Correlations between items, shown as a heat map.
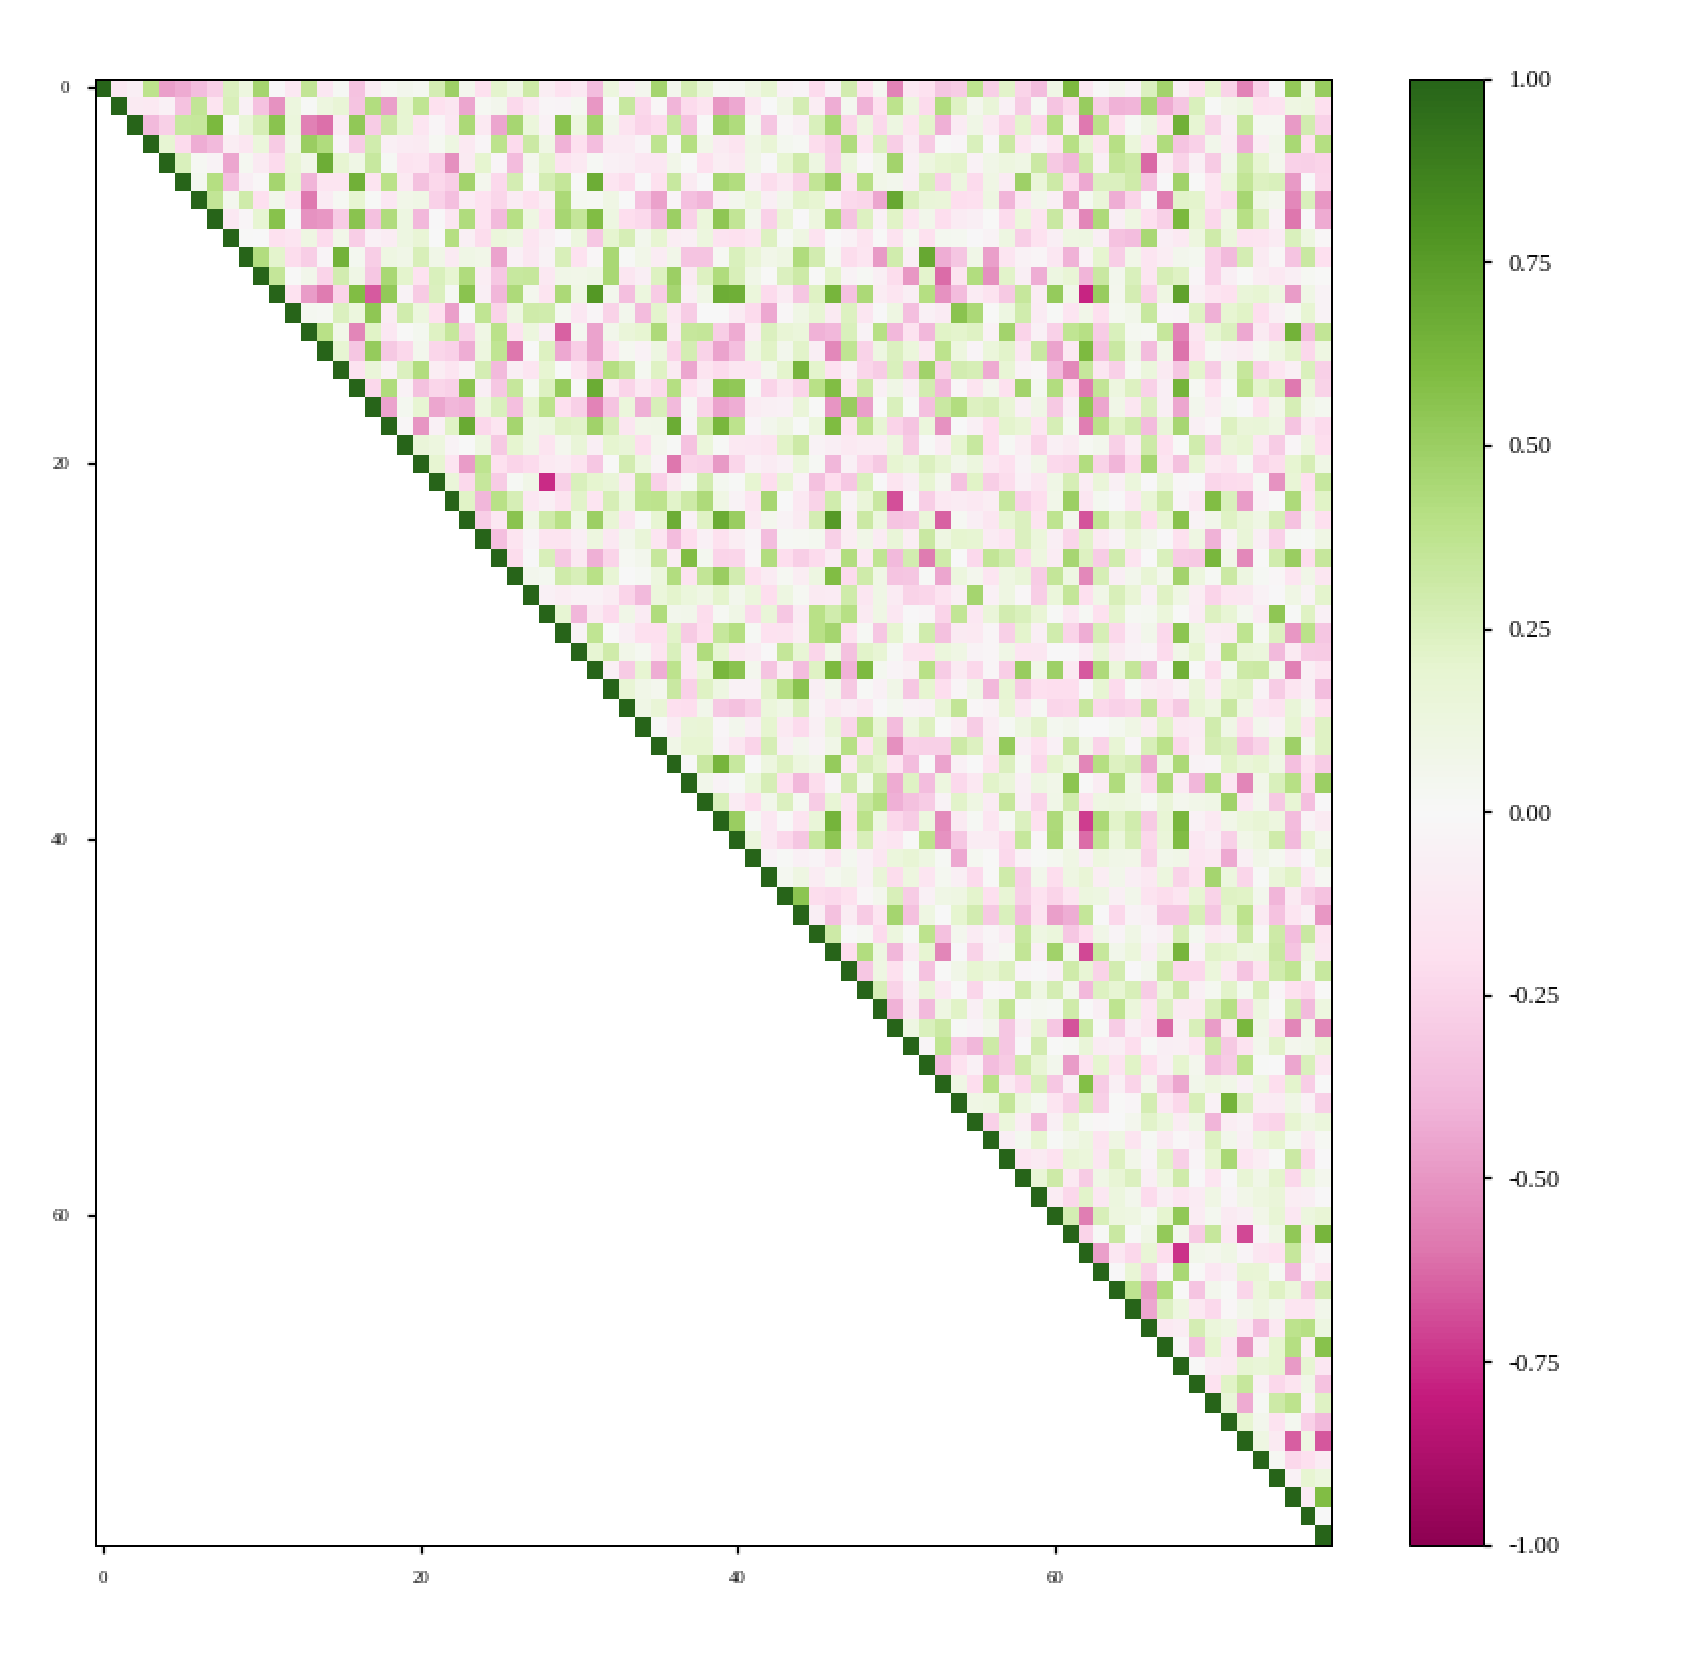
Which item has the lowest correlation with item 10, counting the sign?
53
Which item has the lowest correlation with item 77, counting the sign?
72
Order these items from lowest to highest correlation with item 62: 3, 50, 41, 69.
41, 69, 3, 50
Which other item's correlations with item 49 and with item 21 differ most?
28
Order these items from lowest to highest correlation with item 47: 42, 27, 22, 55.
22, 42, 55, 27
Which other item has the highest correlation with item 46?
23
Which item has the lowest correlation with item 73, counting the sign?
66
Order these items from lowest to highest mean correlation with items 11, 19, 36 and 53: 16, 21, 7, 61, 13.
13, 61, 21, 16, 7
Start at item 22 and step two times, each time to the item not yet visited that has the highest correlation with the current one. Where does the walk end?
25
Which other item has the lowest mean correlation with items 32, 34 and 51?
12
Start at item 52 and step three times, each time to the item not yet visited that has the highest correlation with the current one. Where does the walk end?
44
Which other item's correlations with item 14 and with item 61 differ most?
4
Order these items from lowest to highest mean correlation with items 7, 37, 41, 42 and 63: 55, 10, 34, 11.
55, 34, 10, 11
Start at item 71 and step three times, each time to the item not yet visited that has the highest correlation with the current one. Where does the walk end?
17
